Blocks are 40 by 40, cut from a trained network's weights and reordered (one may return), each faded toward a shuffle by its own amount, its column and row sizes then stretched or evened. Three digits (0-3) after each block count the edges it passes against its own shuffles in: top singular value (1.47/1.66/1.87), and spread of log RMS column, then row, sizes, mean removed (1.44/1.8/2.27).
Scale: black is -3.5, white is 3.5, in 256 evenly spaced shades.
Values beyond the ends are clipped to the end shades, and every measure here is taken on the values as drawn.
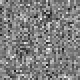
1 1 0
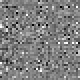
0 2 2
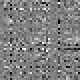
2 3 3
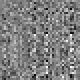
3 3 1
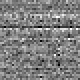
3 0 2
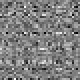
3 0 3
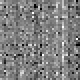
2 2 1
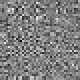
3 2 1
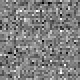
0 1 0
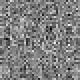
2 2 1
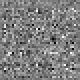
1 1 3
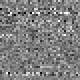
0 0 3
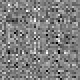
2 3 1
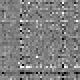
2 3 1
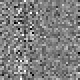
1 3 0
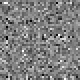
0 1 2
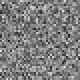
2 0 0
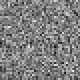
2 0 0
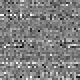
0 0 3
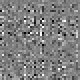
2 3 3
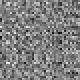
2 0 2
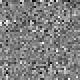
0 2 2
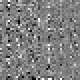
0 3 1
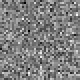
0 2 0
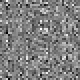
2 3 1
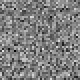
1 0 0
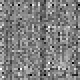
1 2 1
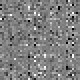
0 3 2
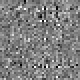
1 1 2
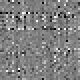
0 2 2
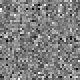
0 1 2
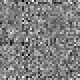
1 2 2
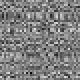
3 0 3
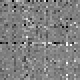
0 1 2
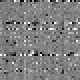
1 0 3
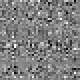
1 2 3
